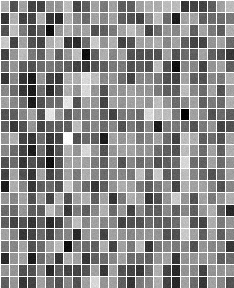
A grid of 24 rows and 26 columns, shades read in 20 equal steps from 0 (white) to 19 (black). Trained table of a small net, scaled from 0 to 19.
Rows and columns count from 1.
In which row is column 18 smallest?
15
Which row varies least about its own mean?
11
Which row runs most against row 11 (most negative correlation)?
6
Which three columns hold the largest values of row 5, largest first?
10, 26, 1
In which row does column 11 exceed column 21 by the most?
16
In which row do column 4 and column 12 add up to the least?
5
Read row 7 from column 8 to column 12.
6 6 3 5 9
